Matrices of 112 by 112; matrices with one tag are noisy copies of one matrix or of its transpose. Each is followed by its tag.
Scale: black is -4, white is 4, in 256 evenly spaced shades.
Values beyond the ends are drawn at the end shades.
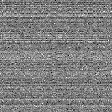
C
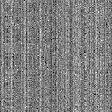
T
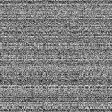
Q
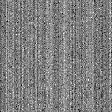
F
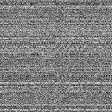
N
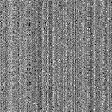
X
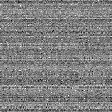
Q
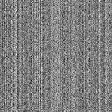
C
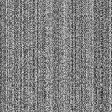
F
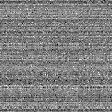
Q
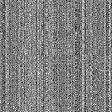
N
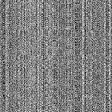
N
